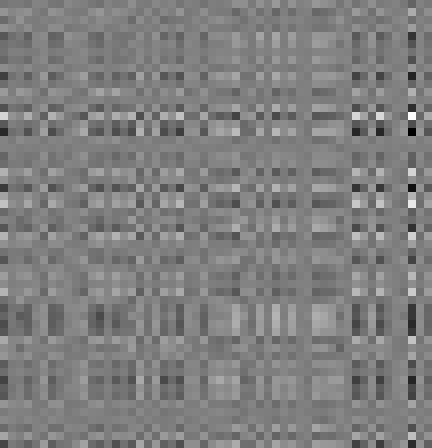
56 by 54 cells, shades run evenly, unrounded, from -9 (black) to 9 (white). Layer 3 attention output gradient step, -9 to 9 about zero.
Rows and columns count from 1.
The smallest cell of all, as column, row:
52, 17
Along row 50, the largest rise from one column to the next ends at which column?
53
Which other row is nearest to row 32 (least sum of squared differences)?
1
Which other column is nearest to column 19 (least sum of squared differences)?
32
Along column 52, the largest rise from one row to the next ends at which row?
15
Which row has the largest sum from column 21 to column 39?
40
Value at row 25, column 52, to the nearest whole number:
4
